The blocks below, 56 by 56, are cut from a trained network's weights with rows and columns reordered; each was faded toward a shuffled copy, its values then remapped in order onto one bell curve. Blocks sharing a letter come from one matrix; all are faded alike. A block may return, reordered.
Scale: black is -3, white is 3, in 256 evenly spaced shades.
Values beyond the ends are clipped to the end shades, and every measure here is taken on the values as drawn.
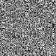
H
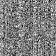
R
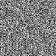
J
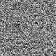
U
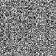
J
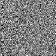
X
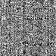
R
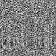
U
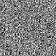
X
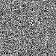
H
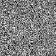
H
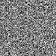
J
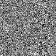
H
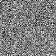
X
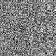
U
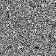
H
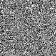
H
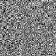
X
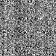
R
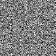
H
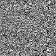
H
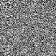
U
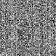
R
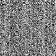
R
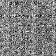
R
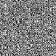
X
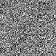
X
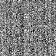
R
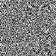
H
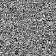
H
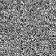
J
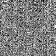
R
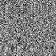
U
